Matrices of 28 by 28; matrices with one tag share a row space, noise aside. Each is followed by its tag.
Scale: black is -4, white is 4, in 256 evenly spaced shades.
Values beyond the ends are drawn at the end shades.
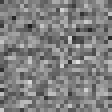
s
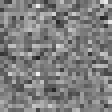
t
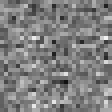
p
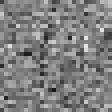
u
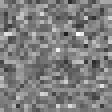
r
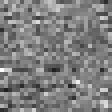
t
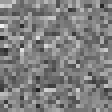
t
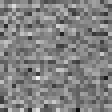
t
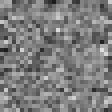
t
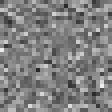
r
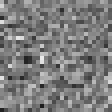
s
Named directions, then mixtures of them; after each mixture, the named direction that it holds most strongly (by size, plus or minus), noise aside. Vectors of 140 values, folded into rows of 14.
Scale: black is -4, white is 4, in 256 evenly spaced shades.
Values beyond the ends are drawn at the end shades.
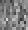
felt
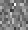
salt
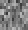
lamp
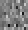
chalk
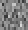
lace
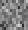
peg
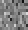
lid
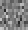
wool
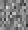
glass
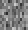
lamp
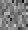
lid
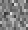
salt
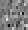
chalk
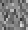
lace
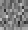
wool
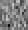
chalk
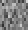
lace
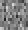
glass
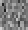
wool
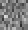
lace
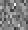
salt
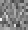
wool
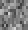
lamp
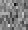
felt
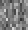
felt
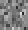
lamp
